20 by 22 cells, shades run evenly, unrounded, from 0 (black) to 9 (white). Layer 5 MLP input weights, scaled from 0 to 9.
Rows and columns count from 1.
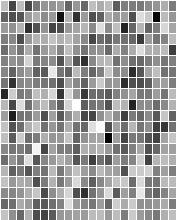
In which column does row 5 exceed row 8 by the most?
18
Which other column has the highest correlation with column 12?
13
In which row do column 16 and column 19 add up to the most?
2
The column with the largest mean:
9
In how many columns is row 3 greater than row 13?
10
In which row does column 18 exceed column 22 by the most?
5
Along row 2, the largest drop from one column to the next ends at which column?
20
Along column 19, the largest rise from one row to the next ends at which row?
16
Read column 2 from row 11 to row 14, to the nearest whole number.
1 3 3 4
